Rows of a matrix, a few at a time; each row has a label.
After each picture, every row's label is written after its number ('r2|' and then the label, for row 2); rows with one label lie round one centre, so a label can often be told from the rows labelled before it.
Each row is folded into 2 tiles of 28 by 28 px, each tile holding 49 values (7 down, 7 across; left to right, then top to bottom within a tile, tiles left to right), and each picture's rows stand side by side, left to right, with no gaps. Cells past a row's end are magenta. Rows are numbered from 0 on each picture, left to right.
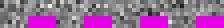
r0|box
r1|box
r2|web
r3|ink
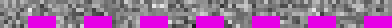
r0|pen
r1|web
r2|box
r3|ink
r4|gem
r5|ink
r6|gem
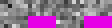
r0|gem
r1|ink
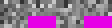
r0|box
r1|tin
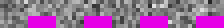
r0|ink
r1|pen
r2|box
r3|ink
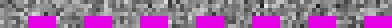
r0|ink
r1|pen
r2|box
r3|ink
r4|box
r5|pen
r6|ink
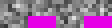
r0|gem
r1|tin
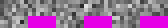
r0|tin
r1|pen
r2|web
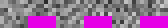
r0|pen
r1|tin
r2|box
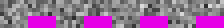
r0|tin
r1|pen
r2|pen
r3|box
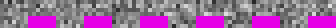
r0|box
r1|box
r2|box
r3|gem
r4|gem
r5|box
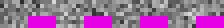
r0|box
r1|web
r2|box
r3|ink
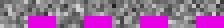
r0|web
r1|gem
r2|tin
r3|tin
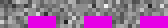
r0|ink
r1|box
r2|box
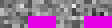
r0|gem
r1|web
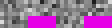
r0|ink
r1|box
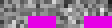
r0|box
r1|tin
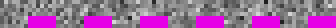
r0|box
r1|pen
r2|ink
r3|pen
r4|ink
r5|box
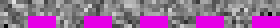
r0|gem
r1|pen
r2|gem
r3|gem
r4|web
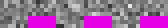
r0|box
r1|gem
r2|web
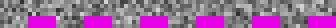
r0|box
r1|pen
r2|tin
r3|ink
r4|gem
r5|gem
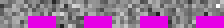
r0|tin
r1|gem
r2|web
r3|box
